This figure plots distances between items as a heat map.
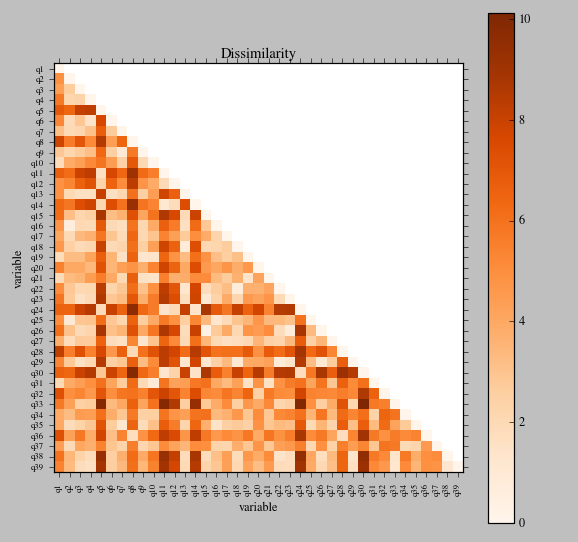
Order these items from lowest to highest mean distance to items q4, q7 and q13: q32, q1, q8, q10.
q10, q1, q32, q8
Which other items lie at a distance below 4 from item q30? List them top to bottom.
q5, q11, q12, q14, q24
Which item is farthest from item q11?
q33
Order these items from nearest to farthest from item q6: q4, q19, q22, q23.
q4, q22, q23, q19
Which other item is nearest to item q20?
q32
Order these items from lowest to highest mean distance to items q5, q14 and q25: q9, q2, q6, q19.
q2, q9, q19, q6
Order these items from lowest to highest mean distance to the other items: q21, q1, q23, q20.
q21, q23, q20, q1
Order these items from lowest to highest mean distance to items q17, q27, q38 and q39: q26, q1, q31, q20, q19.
q26, q19, q20, q31, q1
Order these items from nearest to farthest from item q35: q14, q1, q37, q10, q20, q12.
q37, q10, q1, q20, q12, q14
